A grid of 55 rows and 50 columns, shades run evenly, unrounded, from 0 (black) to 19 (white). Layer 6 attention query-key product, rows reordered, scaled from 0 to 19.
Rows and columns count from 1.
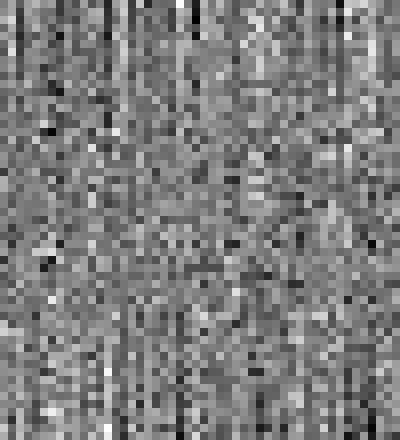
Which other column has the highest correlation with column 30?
8
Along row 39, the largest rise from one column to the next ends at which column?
25
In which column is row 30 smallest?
38
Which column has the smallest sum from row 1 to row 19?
14
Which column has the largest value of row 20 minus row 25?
47
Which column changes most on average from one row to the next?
7
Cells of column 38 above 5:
48
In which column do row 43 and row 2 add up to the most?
44
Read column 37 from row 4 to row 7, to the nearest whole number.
5 10 9 6
